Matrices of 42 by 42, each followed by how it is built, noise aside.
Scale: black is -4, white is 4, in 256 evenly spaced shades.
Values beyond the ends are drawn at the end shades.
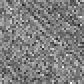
Toeplitz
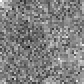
smooth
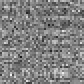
blocks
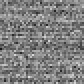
blocks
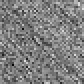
Toeplitz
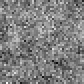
smooth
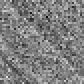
Toeplitz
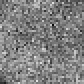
smooth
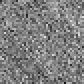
Toeplitz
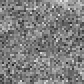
smooth
